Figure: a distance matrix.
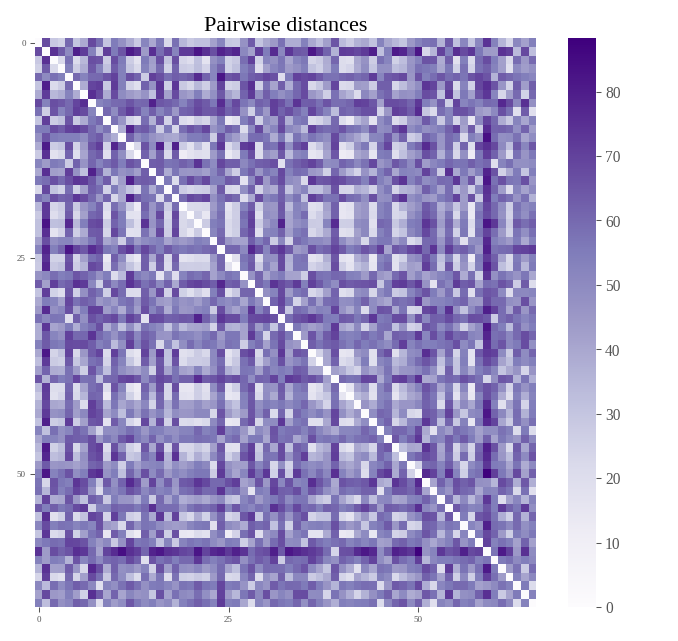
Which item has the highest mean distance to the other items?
59
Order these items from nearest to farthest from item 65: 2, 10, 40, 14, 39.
39, 10, 14, 40, 2
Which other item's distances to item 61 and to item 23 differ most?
56
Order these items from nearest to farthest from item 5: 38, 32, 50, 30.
38, 50, 30, 32
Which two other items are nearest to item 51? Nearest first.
1, 8
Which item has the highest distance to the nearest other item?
24
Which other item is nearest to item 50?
43
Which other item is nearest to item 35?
16
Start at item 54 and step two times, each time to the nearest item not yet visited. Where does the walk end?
45
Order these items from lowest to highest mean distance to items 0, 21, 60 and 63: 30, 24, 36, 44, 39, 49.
44, 30, 36, 49, 39, 24
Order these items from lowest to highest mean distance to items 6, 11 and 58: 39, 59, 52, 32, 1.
52, 32, 39, 1, 59
